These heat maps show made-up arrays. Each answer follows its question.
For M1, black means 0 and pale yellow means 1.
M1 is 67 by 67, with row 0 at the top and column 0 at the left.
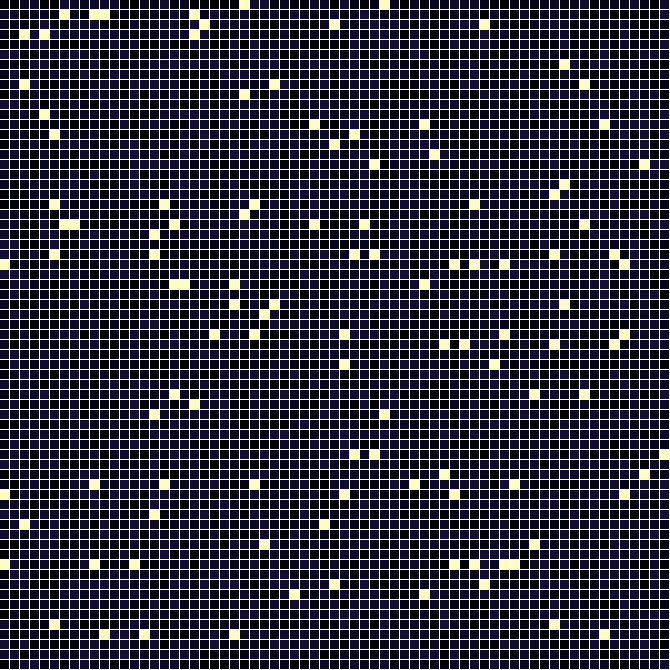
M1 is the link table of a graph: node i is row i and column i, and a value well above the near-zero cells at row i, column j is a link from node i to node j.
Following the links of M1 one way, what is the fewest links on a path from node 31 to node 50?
2
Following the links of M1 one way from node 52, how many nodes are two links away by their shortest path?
3
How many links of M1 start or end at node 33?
8
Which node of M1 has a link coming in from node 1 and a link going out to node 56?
node 6
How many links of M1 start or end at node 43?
1
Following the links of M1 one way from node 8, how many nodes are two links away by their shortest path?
3
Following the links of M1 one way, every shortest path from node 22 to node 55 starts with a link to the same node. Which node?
node 36
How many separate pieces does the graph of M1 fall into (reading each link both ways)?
3
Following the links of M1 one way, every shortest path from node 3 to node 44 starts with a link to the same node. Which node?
node 2
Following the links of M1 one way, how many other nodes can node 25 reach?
7
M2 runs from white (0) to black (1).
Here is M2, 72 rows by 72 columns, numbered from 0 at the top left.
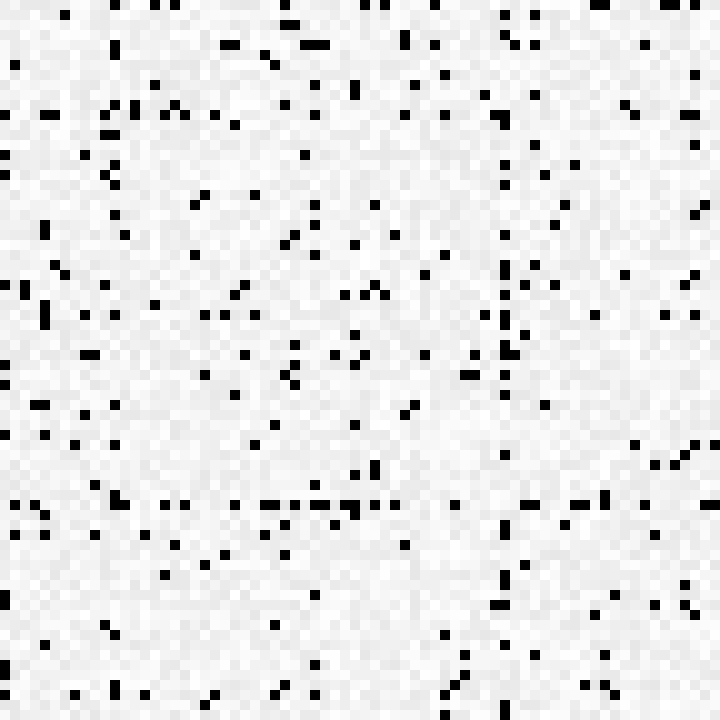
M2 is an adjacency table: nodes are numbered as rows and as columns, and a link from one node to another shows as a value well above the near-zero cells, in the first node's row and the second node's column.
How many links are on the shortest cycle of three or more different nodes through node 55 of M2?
6
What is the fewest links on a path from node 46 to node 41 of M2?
5
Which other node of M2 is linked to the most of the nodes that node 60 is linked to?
node 11
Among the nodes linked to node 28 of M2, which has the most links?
node 0
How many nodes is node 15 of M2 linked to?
3
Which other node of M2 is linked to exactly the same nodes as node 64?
node 32
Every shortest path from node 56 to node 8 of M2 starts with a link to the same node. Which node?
node 20
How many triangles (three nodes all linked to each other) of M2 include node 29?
2
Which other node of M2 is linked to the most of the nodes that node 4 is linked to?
node 50
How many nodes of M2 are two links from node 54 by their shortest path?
6
